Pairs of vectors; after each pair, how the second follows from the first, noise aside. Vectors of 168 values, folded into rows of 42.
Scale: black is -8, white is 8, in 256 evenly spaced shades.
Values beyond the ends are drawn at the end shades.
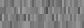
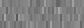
reversed, negated, partly zeroed.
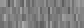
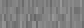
wrapped around, negated, shrunk.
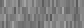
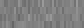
negated, shrunk.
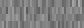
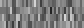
wrapped around, scaled up.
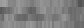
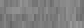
wrapped around, negated, shrunk.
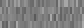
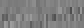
wrapped around, negated, partly zeroed.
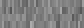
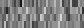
wrapped around, scaled up.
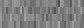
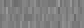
negated, shrunk.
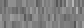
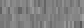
wrapped around, negated, shrunk.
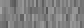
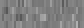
wrapped around, negated, partly zeroed.
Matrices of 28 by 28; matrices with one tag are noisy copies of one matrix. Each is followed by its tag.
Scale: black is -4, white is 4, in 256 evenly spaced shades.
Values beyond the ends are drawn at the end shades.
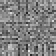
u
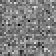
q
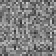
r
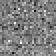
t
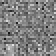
u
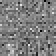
u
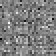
t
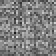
r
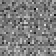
t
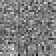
u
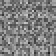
t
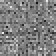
u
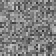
u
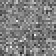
q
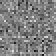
u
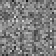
r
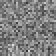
u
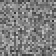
r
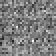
t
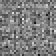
r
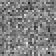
t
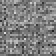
q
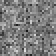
q
